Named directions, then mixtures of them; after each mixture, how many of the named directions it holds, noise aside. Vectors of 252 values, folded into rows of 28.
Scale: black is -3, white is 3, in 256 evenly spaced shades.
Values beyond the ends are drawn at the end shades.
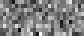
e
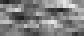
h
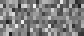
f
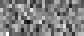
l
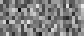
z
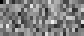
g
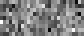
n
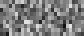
two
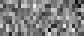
three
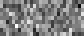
four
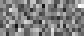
four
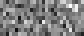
three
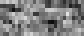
two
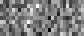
two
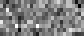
four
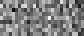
two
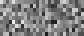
two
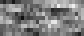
one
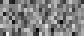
three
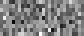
four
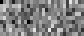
three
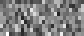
four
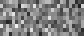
one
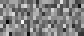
one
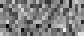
four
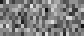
one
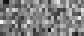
three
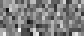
two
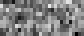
two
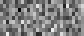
one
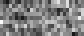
four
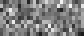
four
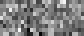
four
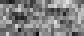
three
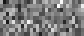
four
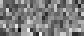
two
